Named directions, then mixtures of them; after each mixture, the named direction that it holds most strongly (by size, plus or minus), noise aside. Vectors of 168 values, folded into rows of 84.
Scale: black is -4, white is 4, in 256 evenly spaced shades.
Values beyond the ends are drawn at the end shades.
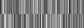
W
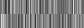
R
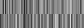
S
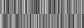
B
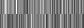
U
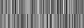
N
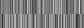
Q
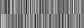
R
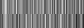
U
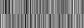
R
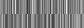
N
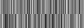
Q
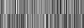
U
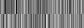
U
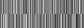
Q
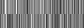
U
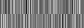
R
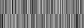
Q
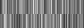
W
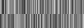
B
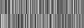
R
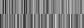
S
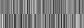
Q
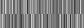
Q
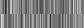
R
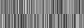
Q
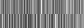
Q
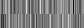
R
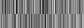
U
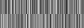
R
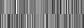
U
